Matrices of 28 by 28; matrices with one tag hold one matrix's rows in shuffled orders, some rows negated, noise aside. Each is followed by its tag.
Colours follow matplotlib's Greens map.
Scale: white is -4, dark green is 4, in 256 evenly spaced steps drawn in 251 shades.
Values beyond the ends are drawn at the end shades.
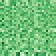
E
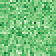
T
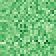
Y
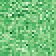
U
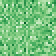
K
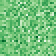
Y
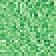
Y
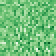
Y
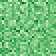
E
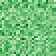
E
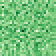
E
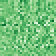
Y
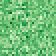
U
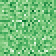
T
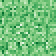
E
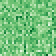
K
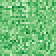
U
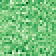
U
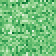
U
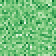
K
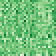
K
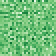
T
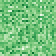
U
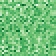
E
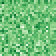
E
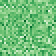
K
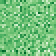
Y
